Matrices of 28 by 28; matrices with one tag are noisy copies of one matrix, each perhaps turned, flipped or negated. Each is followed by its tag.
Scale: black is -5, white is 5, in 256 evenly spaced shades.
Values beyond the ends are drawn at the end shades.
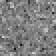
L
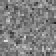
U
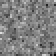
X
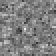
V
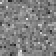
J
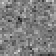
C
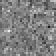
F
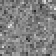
L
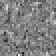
U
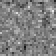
F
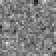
J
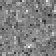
L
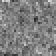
C
